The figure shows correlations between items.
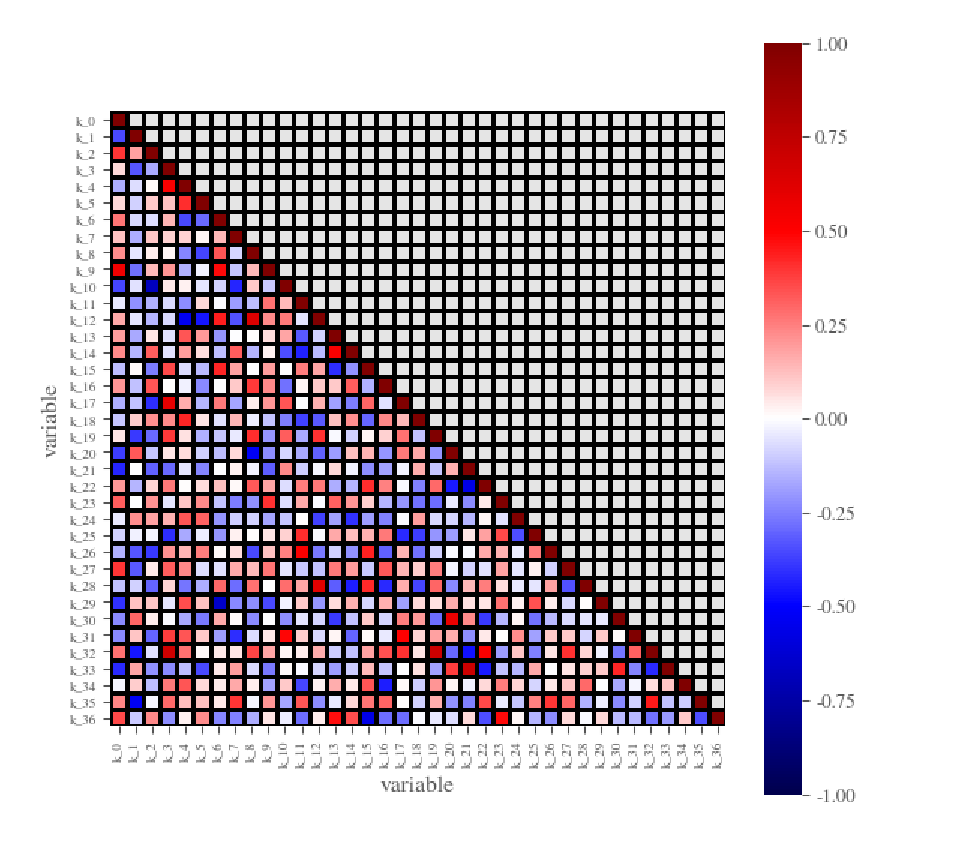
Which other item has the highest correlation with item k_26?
k_11
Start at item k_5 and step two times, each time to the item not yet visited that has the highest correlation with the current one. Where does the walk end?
k_3
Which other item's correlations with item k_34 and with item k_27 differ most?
k_16
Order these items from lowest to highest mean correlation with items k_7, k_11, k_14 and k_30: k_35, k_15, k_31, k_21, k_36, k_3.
k_31, k_36, k_3, k_21, k_15, k_35
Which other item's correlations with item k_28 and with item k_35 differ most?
k_12
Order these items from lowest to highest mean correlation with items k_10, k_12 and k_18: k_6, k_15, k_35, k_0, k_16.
k_35, k_0, k_15, k_16, k_6
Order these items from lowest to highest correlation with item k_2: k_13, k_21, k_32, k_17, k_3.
k_17, k_21, k_3, k_32, k_13
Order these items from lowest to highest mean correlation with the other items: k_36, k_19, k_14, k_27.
k_36, k_14, k_19, k_27
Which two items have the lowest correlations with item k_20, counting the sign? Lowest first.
k_8, k_22
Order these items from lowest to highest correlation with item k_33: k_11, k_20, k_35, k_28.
k_35, k_11, k_28, k_20
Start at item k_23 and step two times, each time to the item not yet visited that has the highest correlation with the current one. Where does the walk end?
k_13
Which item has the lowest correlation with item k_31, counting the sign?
k_7
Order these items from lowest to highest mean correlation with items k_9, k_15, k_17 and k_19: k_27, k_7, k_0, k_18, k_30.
k_18, k_7, k_30, k_0, k_27
